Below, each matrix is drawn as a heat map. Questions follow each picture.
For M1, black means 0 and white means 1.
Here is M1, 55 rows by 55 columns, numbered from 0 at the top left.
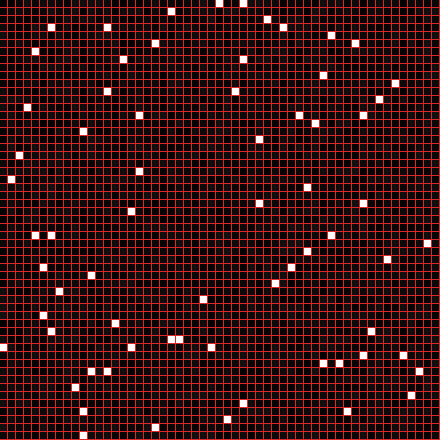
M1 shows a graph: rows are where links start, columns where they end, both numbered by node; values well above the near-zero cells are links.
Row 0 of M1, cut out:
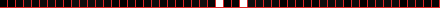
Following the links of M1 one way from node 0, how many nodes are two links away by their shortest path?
1
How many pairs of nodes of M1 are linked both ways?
1
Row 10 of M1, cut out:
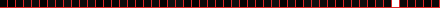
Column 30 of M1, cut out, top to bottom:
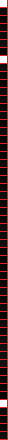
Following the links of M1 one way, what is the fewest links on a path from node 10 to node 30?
5
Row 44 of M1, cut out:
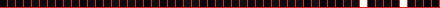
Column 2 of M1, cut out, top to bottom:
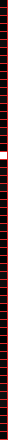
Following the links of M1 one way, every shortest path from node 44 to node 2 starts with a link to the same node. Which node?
node 50
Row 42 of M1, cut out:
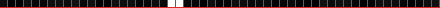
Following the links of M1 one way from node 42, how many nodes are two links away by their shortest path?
2
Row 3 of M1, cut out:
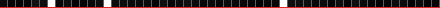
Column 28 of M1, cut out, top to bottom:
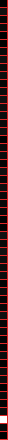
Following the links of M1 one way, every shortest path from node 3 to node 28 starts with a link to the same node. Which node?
node 6
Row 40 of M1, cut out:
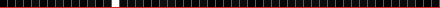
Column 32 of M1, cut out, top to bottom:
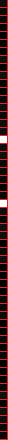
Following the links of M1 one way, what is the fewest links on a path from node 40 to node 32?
3
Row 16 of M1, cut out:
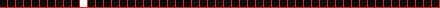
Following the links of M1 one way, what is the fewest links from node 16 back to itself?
5
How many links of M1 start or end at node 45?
5
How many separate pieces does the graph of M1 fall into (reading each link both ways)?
8
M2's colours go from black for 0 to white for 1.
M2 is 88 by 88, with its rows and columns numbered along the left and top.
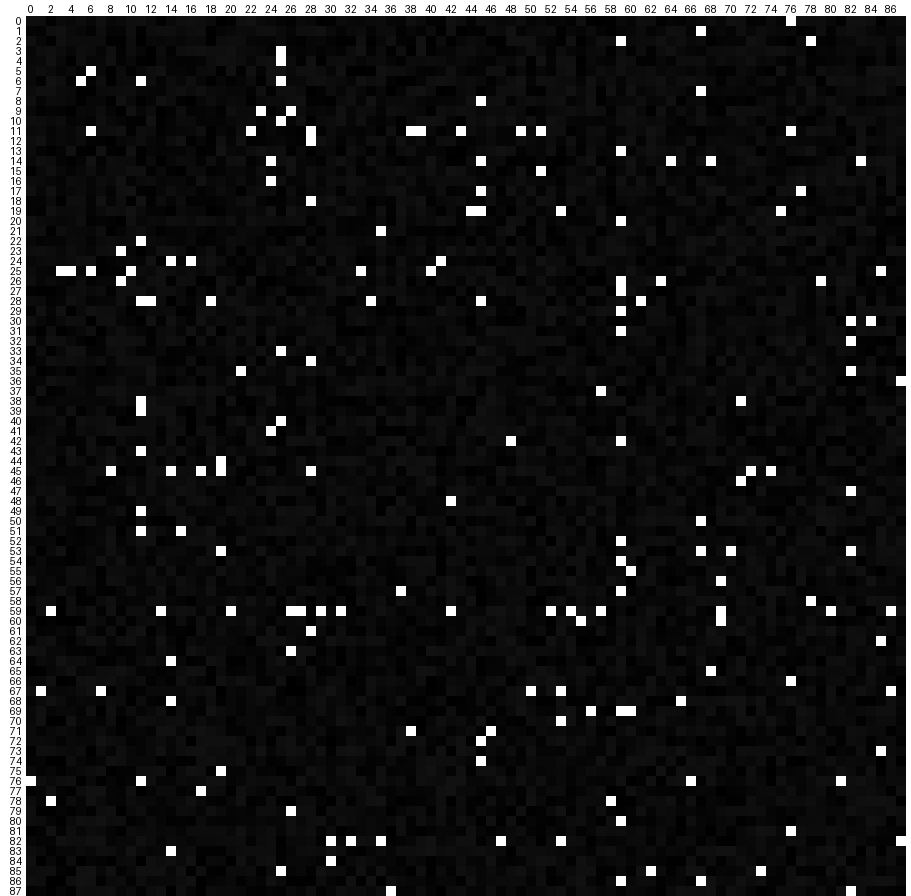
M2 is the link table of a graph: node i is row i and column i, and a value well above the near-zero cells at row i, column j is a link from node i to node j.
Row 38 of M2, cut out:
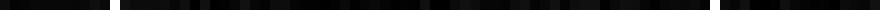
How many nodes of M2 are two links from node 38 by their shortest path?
9
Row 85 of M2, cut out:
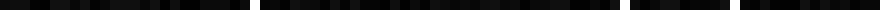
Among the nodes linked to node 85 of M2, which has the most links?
node 25
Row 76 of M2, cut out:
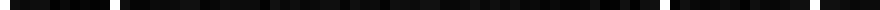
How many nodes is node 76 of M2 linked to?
4
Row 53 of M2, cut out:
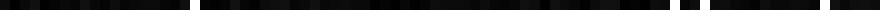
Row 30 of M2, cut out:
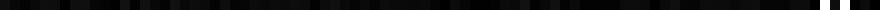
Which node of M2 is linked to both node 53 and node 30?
node 82
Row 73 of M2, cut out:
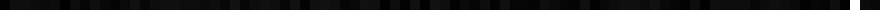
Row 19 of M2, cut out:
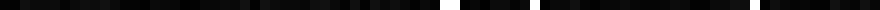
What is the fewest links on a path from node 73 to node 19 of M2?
7
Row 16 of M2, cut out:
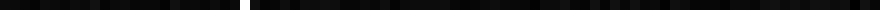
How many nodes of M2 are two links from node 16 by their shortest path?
2
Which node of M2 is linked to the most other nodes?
node 59
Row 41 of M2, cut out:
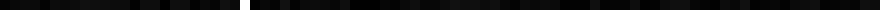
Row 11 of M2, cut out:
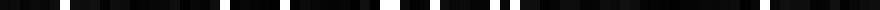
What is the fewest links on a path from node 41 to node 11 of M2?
5
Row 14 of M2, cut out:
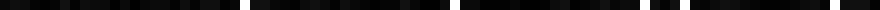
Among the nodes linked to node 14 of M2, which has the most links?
node 45
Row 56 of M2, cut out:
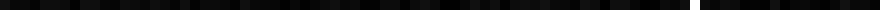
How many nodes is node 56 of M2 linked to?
1
